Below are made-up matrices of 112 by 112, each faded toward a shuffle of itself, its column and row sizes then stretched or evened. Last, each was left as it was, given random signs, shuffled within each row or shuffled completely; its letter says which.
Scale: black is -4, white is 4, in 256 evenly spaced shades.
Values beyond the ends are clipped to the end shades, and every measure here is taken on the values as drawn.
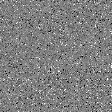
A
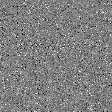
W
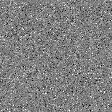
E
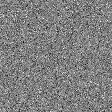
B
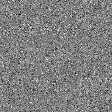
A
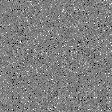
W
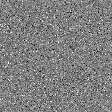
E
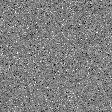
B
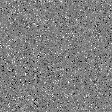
A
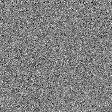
A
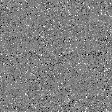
A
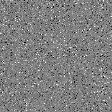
W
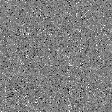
W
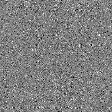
W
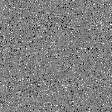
A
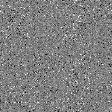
W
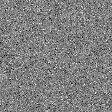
E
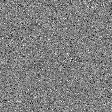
E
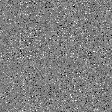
W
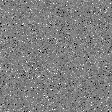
E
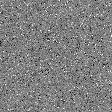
B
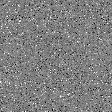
E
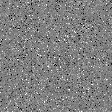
W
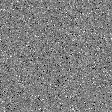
B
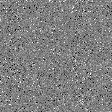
A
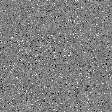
A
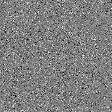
A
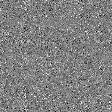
A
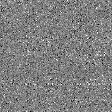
W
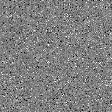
W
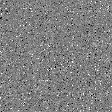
A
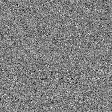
E
